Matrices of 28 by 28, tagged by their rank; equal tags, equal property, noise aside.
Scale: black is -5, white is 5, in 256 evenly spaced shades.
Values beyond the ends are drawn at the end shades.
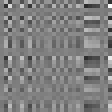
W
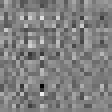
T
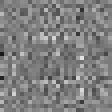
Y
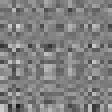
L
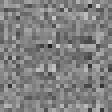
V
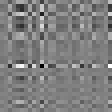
W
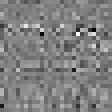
Y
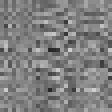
Y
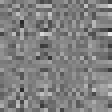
T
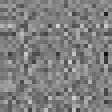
V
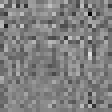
Y
